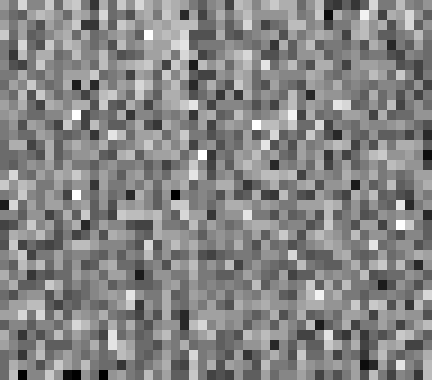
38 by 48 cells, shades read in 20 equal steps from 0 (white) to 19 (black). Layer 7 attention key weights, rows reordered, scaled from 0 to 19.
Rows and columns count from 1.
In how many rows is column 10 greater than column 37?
15
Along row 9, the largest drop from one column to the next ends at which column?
10
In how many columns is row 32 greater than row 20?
13
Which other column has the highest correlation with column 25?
41
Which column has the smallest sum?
19
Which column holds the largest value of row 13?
18
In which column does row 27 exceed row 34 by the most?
37
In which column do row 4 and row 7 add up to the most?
22
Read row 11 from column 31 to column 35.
14 8 5 10 7
